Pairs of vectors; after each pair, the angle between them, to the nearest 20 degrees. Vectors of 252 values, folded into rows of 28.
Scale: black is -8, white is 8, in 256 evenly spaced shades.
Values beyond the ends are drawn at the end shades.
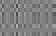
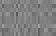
40 degrees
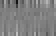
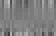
100 degrees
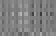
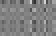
80 degrees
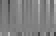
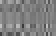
100 degrees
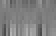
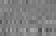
60 degrees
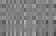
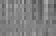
60 degrees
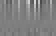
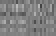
80 degrees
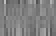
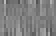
20 degrees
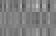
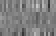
40 degrees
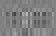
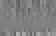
100 degrees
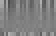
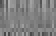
140 degrees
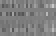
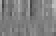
60 degrees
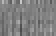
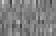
40 degrees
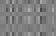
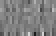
60 degrees
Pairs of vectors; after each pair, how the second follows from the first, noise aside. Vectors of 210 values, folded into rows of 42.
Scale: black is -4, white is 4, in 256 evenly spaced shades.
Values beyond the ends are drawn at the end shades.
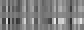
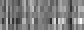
copied.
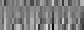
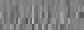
wrapped around, negated, shrunk.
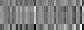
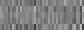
shrunk.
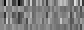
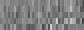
wrapped around, negated, shrunk.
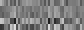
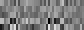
copied.
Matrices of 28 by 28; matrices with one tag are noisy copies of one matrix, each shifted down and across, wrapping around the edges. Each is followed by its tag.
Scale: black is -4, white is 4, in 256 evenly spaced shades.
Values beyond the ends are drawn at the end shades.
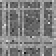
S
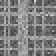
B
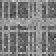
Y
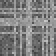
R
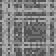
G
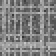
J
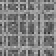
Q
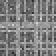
J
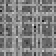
Q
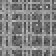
Q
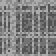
Y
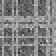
S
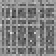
J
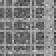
B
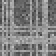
R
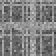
Y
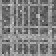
J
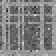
S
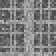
B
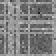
G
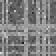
S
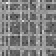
Q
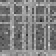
S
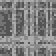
S
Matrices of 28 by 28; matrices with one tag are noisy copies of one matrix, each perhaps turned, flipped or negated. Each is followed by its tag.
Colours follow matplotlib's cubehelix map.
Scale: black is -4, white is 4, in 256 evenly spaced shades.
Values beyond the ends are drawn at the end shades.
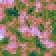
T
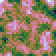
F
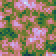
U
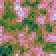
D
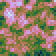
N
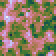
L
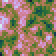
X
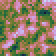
T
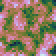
F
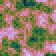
U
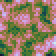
F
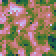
N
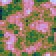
F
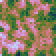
N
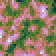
T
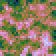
N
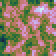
N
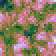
D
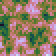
U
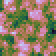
U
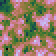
D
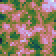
D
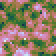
X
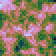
D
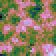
D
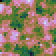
U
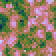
X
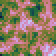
D
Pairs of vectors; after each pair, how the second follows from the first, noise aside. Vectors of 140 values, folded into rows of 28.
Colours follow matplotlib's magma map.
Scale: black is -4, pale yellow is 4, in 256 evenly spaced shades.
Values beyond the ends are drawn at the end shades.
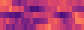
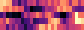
scaled up.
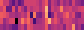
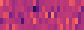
reversed, negated, partly zeroed.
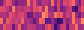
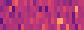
negated, partly zeroed.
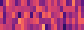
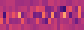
reversed, negated, partly zeroed.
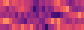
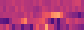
negated, partly zeroed.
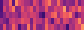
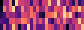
scaled up.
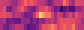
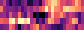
reversed, negated, scaled up.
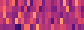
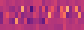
reversed, partly zeroed.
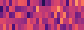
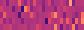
reversed, negated, partly zeroed.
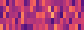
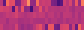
reversed, partly zeroed.
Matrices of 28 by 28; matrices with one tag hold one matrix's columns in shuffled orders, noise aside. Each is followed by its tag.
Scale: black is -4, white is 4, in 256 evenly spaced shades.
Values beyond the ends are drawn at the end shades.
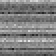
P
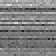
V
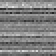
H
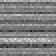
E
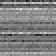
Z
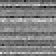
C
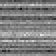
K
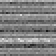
E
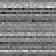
H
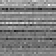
V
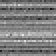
K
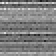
Z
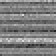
E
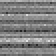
E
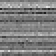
H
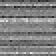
C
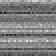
P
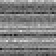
P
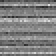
C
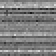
H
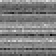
P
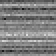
K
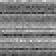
P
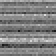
E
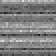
P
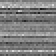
H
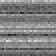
P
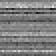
H
